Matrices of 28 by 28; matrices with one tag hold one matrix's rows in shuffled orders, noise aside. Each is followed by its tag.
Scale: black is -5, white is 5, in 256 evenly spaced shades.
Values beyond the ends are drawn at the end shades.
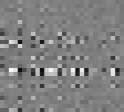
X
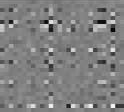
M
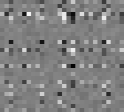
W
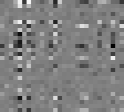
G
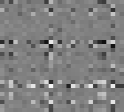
M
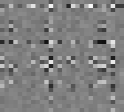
M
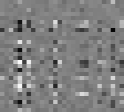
G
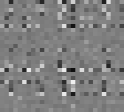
W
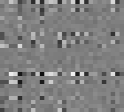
X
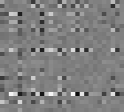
X
